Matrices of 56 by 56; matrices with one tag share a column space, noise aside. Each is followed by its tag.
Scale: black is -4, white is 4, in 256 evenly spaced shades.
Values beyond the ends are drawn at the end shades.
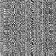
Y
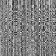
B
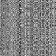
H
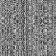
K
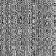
K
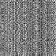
Y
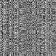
Y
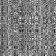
K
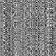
H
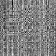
B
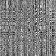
B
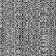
H
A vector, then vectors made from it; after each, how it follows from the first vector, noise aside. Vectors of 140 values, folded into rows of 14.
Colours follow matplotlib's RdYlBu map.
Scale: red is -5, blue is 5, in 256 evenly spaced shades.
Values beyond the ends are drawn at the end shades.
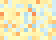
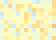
negated, shrunk.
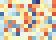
negated, scaled up.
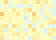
shrunk.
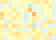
shrunk.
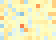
reversed, partly zeroed.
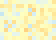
negated, shrunk.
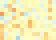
reversed, negated, partly zeroed.
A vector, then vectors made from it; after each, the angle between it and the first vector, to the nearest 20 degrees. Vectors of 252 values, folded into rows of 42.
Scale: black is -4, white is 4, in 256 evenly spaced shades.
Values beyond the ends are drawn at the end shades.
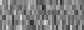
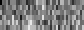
140 degrees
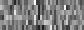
60 degrees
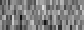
160 degrees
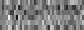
80 degrees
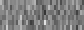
40 degrees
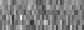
20 degrees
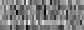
80 degrees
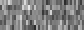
60 degrees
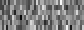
140 degrees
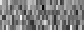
20 degrees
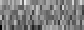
80 degrees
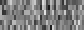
100 degrees
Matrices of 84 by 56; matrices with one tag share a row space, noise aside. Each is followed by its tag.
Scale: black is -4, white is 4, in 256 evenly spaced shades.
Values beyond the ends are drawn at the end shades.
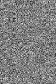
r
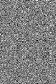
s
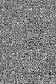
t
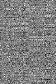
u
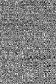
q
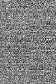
u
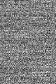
u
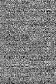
u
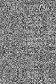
t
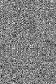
r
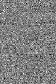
t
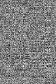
u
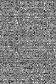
q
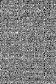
q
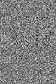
s
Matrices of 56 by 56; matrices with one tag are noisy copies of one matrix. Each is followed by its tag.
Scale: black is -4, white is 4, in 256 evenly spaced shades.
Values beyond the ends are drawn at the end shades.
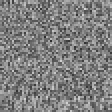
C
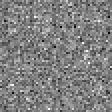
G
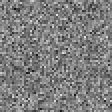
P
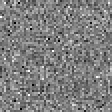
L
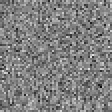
C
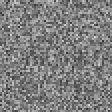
L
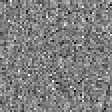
C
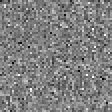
C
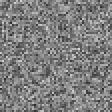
P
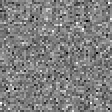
G
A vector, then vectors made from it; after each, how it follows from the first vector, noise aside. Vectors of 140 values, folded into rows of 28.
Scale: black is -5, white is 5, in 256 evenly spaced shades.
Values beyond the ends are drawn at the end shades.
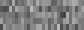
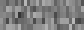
reversed.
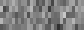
sign-scrambled.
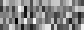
wrapped around, negated, scaled up.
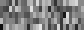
scaled up.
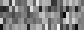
scaled up.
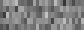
wrapped around.
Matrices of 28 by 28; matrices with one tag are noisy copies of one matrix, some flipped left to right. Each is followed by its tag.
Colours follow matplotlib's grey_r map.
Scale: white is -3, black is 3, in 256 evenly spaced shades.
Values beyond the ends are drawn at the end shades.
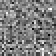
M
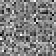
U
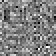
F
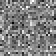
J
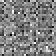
U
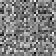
U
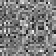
J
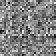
J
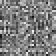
J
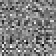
M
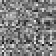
M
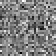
J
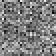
U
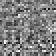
M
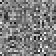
F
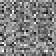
U
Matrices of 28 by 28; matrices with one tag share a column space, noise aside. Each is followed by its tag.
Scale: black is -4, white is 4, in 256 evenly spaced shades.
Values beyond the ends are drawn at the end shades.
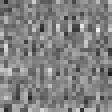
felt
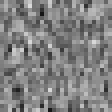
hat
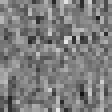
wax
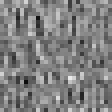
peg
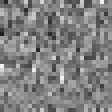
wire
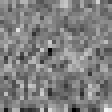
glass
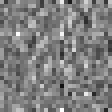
wire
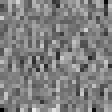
glass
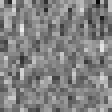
peg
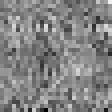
felt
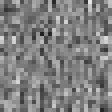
wax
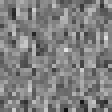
hat
